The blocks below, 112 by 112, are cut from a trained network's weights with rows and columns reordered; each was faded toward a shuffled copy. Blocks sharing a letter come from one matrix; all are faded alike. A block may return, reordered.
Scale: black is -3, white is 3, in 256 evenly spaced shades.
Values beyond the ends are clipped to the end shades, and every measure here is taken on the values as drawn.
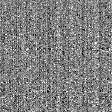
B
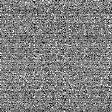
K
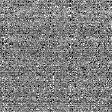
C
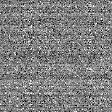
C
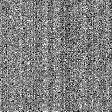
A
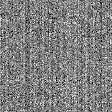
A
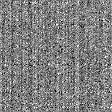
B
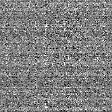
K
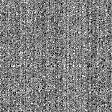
A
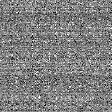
K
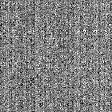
B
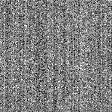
B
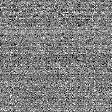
K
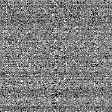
C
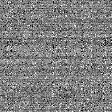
C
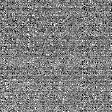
C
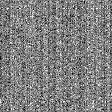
B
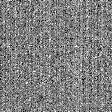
B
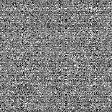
K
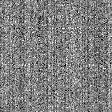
A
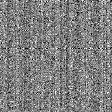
A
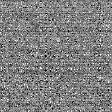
C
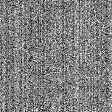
A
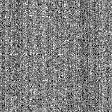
B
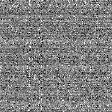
C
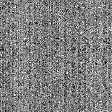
B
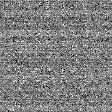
K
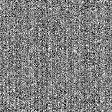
A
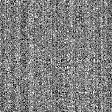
A
